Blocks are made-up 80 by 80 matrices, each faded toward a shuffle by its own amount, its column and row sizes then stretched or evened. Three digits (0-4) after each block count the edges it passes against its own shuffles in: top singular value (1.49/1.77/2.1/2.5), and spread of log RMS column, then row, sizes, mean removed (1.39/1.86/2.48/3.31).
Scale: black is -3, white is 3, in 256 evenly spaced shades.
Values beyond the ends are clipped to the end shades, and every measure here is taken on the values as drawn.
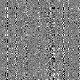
4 4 2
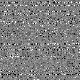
3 0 4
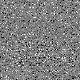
1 0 2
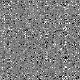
2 3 3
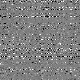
3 1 4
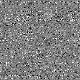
1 0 3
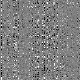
3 4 2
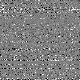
1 1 4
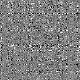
2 3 3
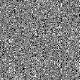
2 3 1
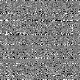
2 2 4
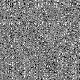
2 1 0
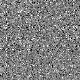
1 1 2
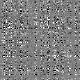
0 4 4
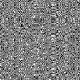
4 2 0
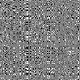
4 3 2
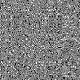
3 0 0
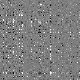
3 3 2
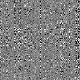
3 4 2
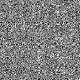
1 1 3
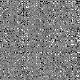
2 3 3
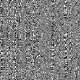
3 3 0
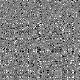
3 2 2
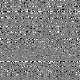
3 1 4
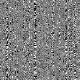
2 4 0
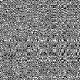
4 1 2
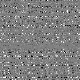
1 1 4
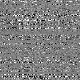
2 0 4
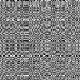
4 0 4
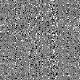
2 3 2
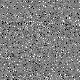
1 0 2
